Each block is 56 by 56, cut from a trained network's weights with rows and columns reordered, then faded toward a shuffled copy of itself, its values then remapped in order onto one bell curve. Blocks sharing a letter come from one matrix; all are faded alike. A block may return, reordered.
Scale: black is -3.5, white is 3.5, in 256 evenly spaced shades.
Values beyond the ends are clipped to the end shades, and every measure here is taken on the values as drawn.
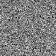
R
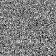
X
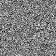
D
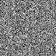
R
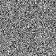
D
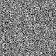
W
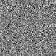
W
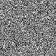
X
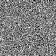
D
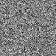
R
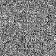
X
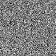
W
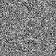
W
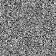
D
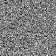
D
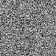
X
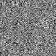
W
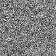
X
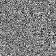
D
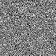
D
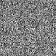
X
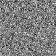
D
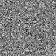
X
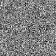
W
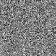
X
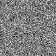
X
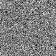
D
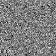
X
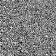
R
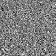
D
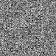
R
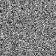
X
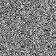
W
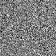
D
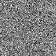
R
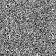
D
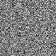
X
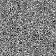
X
